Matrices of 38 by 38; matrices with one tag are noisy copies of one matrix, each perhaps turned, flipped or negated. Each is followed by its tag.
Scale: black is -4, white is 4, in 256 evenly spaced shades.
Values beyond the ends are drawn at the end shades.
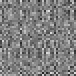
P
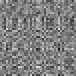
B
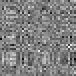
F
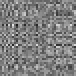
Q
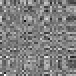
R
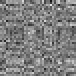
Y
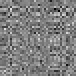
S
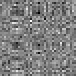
F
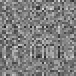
B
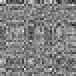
Y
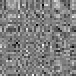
R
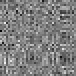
F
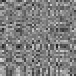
R
